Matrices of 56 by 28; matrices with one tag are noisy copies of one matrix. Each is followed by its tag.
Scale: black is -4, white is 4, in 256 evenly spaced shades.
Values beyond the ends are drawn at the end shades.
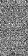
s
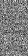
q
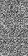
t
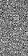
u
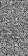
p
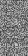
p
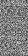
s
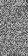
s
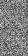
s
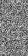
s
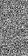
t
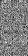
q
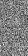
p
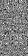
q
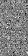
s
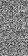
t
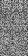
q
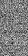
q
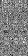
q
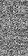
t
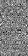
s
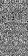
q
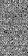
q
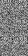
q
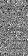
s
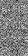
t
